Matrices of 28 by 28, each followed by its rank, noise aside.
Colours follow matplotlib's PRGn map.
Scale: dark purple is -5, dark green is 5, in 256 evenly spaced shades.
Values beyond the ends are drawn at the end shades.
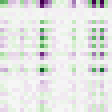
one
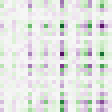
one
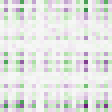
one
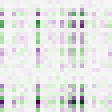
one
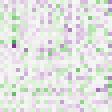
four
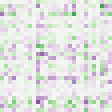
three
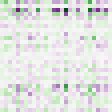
two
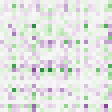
three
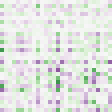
three
